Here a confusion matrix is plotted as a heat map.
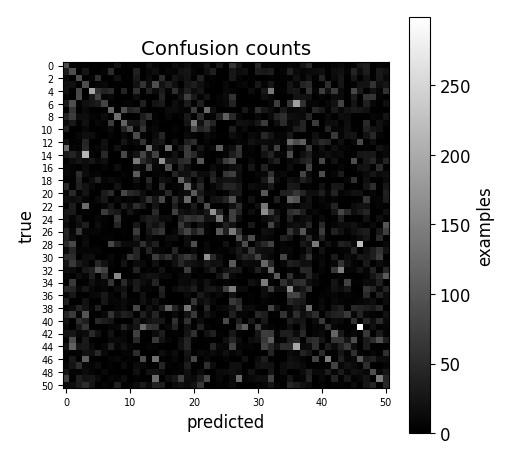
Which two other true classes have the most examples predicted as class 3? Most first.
14, 22
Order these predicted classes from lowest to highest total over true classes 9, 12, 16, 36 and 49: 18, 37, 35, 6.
6, 18, 37, 35
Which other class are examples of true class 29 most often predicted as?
49
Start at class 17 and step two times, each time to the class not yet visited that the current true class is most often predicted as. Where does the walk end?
42
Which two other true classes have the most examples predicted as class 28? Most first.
41, 30
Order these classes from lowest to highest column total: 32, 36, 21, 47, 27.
21, 27, 47, 36, 32
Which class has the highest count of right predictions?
4
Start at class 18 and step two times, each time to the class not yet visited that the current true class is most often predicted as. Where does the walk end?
43
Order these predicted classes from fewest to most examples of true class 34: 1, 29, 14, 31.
29, 14, 1, 31
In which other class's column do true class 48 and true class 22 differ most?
31
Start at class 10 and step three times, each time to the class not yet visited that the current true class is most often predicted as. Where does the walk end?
26
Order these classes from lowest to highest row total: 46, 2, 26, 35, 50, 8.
2, 50, 8, 46, 35, 26
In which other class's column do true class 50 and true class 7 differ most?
22
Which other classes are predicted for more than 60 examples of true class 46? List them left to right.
3, 12, 14, 20, 39, 41
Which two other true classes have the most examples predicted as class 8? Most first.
33, 24
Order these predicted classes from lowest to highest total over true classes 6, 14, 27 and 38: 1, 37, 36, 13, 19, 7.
7, 13, 37, 1, 36, 19
